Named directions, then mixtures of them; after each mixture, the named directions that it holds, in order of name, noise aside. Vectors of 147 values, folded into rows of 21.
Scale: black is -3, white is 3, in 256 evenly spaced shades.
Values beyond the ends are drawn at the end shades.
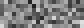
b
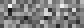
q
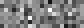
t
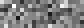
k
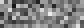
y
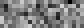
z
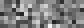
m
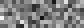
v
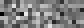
m.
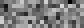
z.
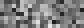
m.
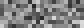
b.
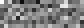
k, y.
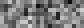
m, q, z.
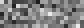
y.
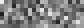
b, y.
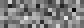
b, q, v.
